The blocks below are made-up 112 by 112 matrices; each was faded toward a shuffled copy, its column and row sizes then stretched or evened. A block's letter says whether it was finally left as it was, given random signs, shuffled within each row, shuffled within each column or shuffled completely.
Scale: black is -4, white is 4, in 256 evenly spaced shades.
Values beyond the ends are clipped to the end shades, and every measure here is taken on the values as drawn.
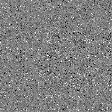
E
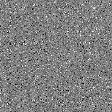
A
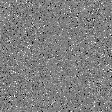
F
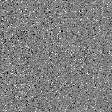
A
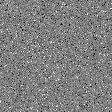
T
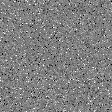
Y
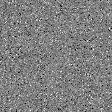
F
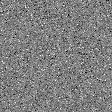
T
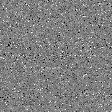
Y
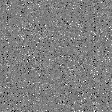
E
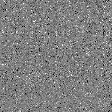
A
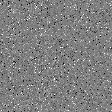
F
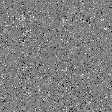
A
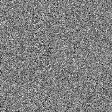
F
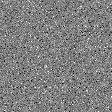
Y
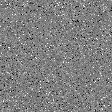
Y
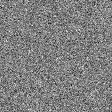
T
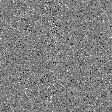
F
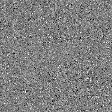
E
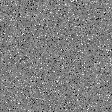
Y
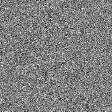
A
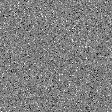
F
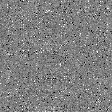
A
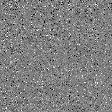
A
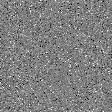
F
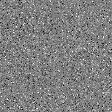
F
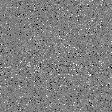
E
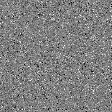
E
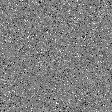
T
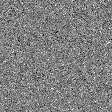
T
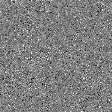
E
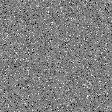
F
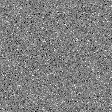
Y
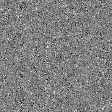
F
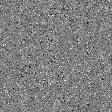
F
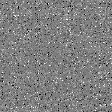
A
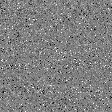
Y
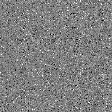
A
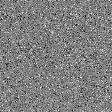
Y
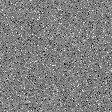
T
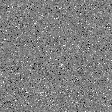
Y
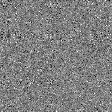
A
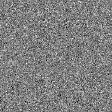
E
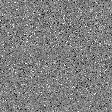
Y
